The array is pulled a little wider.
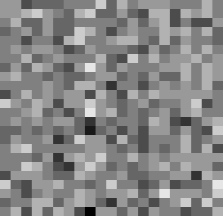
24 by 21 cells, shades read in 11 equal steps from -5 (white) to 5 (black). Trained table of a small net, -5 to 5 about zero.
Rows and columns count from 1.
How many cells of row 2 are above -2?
13
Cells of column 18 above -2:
15
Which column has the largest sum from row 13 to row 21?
14
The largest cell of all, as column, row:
9, 24
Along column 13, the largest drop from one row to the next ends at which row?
7
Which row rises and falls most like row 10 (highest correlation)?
4
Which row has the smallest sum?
22
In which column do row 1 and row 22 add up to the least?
16
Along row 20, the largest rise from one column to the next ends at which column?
19
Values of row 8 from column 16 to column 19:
-1 -1 -2 0
